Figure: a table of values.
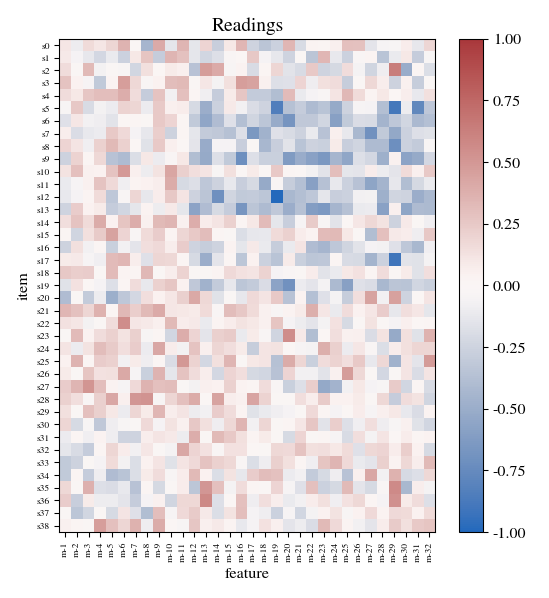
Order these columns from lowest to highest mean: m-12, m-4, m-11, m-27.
m-27, m-12, m-4, m-11
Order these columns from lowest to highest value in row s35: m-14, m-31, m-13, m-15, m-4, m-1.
m-4, m-15, m-31, m-1, m-14, m-13
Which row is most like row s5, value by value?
s6
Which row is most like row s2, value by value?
s35
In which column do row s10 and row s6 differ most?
m-24
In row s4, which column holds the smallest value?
m-19
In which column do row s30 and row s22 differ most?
m-6
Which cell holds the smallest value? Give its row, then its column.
s12, m-19
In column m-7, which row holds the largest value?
s28
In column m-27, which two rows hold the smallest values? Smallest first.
s7, s11
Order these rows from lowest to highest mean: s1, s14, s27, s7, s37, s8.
s7, s8, s1, s37, s27, s14
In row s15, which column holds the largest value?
m-5
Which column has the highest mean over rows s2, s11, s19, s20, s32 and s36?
m-29
